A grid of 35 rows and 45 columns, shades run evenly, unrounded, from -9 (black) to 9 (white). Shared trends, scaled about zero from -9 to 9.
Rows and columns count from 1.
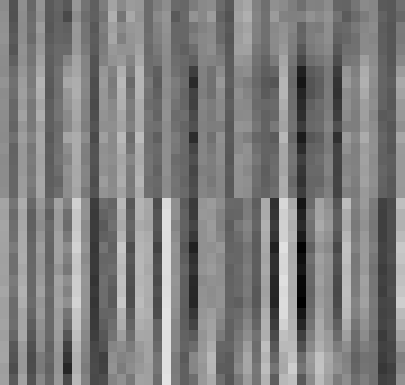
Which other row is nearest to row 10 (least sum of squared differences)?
14
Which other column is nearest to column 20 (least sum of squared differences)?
10
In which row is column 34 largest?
2
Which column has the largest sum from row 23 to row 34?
19
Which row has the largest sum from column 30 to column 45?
34
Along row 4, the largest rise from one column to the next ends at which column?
27
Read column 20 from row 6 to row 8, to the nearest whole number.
-1 -1 0
